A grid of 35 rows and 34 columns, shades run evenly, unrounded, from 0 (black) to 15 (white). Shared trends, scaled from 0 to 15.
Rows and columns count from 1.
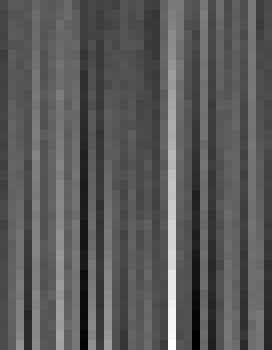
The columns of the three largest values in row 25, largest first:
22, 8, 5
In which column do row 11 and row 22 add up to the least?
11
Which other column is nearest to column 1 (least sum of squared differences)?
20
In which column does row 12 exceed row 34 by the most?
25
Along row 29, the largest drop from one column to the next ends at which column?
23
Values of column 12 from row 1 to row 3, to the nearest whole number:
4 4 4
